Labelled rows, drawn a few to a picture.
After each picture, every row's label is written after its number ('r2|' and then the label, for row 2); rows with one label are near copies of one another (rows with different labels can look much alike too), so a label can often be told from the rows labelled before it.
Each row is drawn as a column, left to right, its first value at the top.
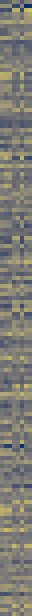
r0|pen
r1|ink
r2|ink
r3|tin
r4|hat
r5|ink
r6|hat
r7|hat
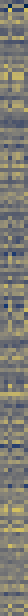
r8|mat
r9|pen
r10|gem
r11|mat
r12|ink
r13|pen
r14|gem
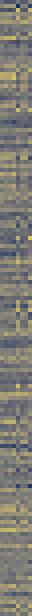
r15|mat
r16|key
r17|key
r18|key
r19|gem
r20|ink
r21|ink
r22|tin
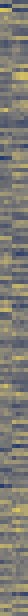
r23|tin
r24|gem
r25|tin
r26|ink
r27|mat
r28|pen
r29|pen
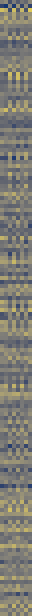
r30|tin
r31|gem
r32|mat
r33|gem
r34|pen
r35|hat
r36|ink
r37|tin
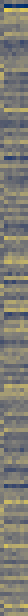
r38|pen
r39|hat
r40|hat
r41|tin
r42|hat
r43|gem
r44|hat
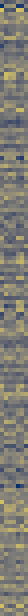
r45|hat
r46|pen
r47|key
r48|key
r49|tin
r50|gem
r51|ink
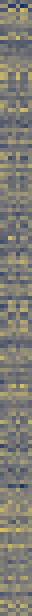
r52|ink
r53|key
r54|tin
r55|gem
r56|key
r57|gem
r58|gem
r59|pen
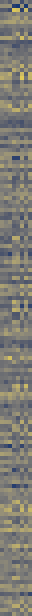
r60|pen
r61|ink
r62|mat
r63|tin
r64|hat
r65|pen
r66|hat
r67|pen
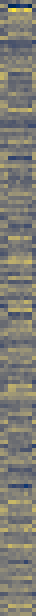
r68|pen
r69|ink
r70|hat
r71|hat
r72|hat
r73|gem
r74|tin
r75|gem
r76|ink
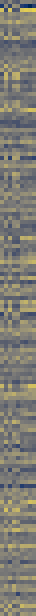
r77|hat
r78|pen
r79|tin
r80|key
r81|ink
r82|tin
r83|tin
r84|hat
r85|hat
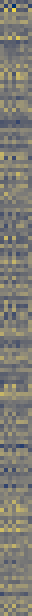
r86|ink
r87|tin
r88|key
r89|hat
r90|key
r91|ink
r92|pen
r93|gem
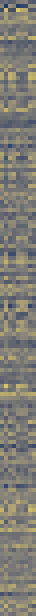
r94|ink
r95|gem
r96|pen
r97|mat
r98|hat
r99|gem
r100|gem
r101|pen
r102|key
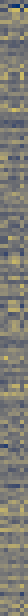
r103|ink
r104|mat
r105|tin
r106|gem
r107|gem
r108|pen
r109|hat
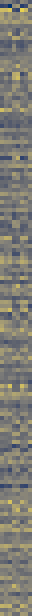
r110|gem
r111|tin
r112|hat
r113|mat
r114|pen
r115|hat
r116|tin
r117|ink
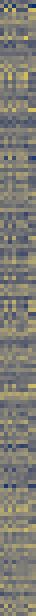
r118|pen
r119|tin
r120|key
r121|tin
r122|mat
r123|mat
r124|key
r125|gem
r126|gem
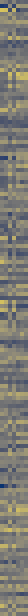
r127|tin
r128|tin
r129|key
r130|tin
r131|pen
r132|pen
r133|pen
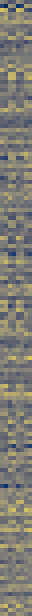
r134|tin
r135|gem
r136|pen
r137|mat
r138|tin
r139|hat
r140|ink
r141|mat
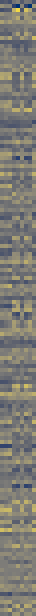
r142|ink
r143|ink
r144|ink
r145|gem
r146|hat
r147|pen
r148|hat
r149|gem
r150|key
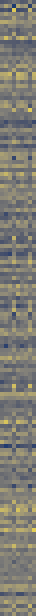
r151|ink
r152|key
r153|mat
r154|hat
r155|pen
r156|key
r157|pen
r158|gem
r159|key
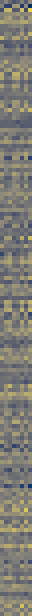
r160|mat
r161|tin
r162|gem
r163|key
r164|key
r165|tin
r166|ink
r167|tin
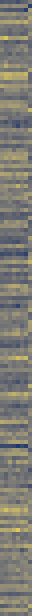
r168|key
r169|key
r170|mat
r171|ink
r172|ink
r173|mat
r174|mat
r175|gem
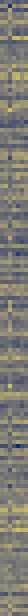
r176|ink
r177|ink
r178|gem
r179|pen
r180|mat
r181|ink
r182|key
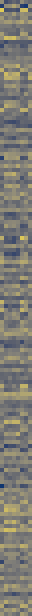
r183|tin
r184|key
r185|key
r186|key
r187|pen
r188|tin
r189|hat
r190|ink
